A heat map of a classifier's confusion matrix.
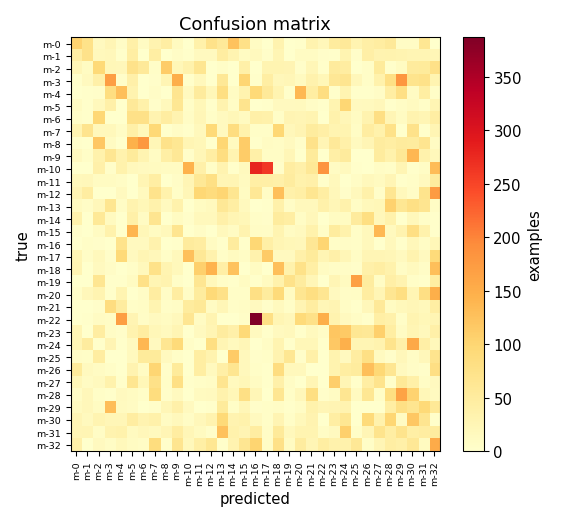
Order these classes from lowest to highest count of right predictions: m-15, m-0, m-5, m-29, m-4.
m-15, m-5, m-29, m-0, m-4
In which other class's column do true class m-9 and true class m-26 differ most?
m-30
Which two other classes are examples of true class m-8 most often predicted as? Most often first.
m-6, m-5
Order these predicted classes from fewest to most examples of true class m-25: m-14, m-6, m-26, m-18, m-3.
m-3, m-18, m-6, m-26, m-14
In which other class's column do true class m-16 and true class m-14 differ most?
m-22
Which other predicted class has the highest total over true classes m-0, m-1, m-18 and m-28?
m-14
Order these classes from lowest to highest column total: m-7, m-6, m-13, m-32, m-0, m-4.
m-0, m-4, m-6, m-7, m-13, m-32
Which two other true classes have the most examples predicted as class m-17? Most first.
m-10, m-22
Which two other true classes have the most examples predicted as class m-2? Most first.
m-8, m-6
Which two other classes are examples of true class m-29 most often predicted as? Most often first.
m-3, m-31
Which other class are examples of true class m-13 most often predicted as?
m-28
